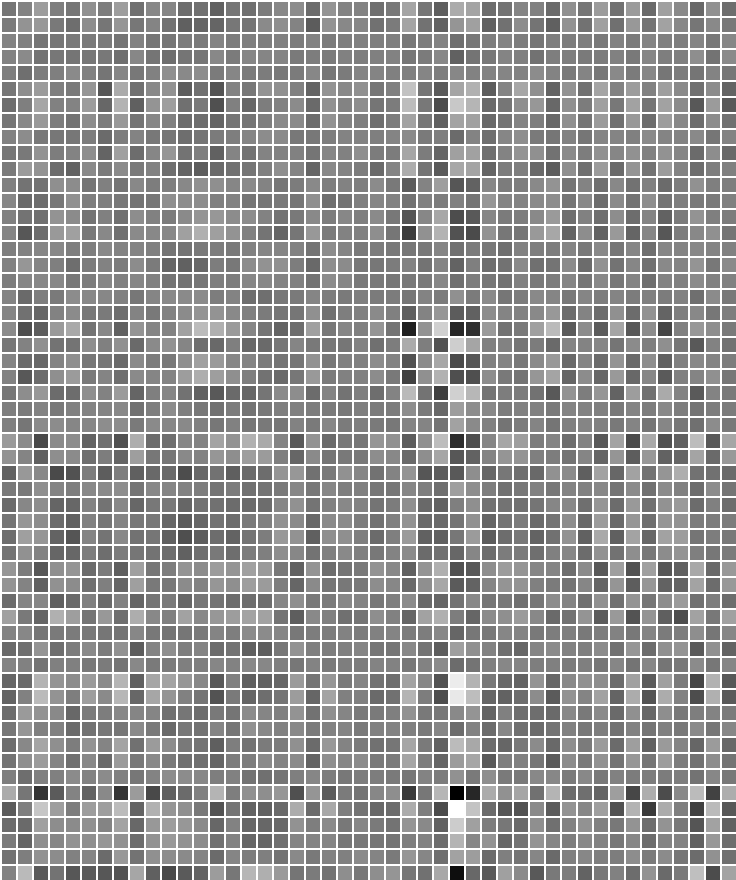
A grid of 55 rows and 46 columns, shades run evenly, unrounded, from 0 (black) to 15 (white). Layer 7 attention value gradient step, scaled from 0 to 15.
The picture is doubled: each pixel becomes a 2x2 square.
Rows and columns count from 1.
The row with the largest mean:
39
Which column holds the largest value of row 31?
29
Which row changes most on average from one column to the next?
50
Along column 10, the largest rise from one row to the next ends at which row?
51
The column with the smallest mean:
31
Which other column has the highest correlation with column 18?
2
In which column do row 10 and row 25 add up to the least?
28
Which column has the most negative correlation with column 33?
19
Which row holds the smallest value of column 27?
30
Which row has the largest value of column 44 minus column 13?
55
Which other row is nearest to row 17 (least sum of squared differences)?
18
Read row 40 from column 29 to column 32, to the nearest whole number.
6 7 7 8
